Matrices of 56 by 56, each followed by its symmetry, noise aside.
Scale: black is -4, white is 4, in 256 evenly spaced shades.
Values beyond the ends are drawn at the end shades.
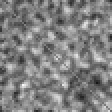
symmetric.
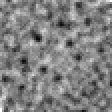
symmetric.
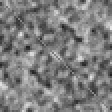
same after a half turn.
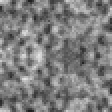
mirrored top to bottom.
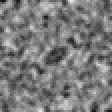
same after a half turn.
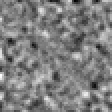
antisymmetric.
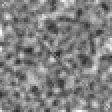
symmetric across the other diagonal.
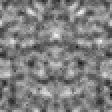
mirrored left to right.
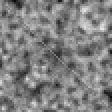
symmetric across the other diagonal.
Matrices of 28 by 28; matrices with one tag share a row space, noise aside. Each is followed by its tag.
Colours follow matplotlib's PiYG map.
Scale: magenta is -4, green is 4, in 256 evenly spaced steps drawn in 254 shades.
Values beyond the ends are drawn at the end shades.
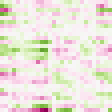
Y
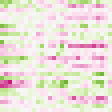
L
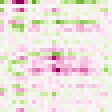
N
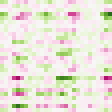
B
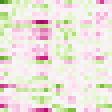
Y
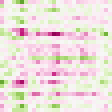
N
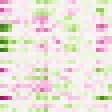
Y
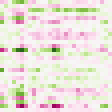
N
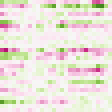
L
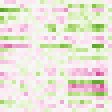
L
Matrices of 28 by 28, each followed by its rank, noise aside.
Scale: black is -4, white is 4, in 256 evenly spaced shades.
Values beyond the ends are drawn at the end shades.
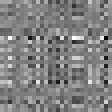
two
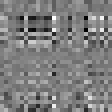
two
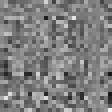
four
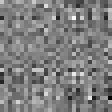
four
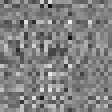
four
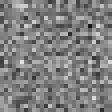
six
